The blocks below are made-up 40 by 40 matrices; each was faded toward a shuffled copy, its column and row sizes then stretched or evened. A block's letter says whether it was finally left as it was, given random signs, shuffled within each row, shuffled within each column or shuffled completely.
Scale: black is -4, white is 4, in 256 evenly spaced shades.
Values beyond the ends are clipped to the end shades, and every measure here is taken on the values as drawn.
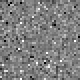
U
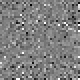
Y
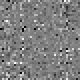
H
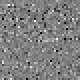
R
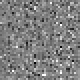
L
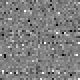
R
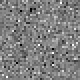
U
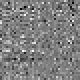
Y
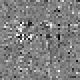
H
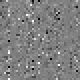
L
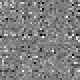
Y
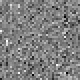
L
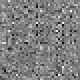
Y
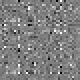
Y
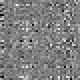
Y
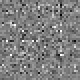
H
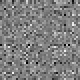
Y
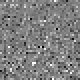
R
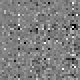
H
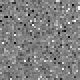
U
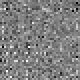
Y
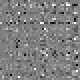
Y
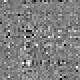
Y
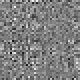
Y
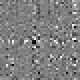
Y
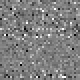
R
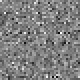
R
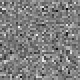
H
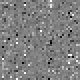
L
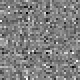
Y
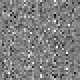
L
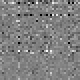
Y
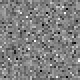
U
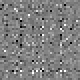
Y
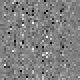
L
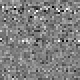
R
